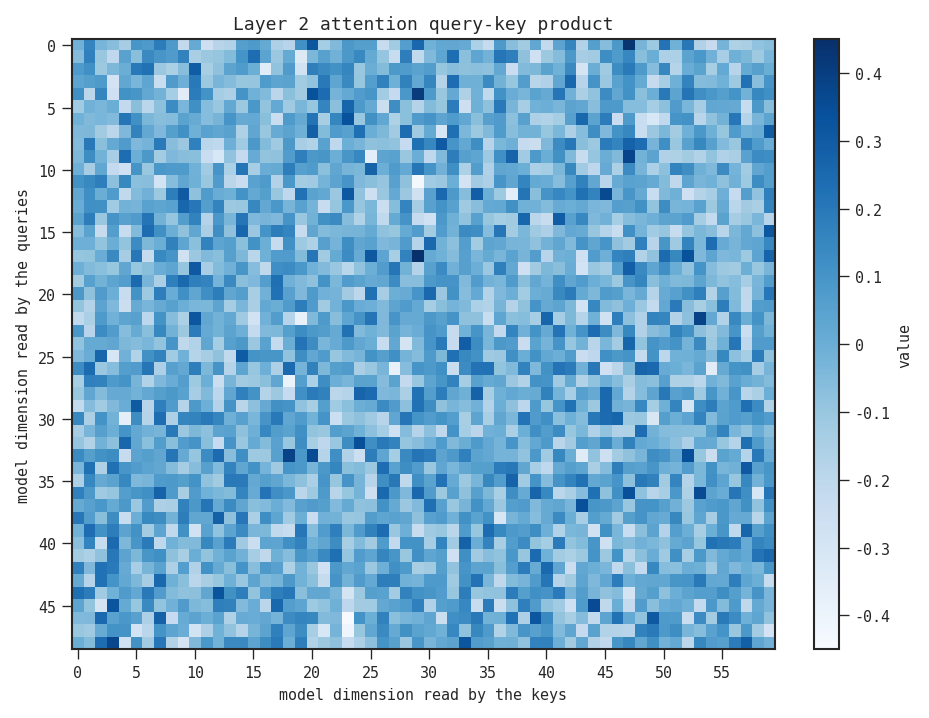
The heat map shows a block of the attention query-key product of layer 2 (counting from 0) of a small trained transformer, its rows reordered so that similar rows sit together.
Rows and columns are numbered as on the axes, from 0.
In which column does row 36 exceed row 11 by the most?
29
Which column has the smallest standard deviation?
55
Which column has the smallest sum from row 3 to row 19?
49
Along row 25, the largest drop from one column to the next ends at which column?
3
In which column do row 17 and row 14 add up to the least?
40
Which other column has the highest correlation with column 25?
52
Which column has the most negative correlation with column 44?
36
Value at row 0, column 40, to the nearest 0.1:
-0.2
